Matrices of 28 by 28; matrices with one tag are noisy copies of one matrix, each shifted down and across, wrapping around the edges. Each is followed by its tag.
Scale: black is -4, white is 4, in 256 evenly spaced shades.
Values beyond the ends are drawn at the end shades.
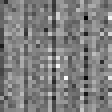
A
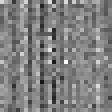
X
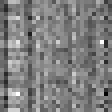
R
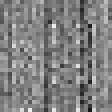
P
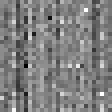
P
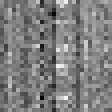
R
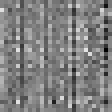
A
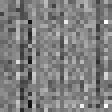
P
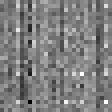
P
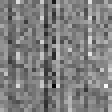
P
